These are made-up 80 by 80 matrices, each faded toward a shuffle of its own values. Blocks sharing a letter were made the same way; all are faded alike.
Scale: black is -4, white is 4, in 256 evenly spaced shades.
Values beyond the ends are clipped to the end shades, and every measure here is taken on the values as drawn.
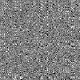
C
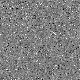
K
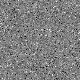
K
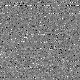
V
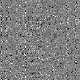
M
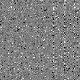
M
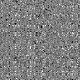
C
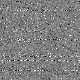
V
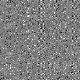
M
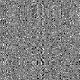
C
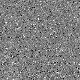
K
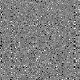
M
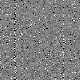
M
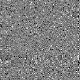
C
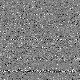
V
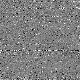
V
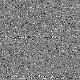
V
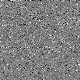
K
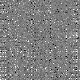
M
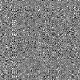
C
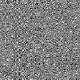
C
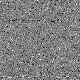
K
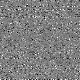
V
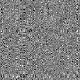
C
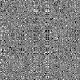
C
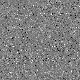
K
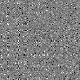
M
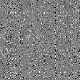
M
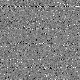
V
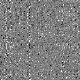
M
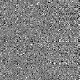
C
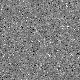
K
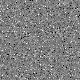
K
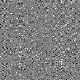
M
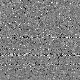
V
